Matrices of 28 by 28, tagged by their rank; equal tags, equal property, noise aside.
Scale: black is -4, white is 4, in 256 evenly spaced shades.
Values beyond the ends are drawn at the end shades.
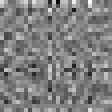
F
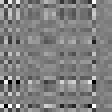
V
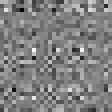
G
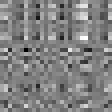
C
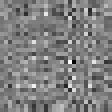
F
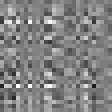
C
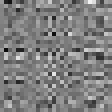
F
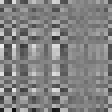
V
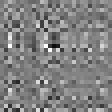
F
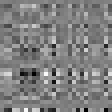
C
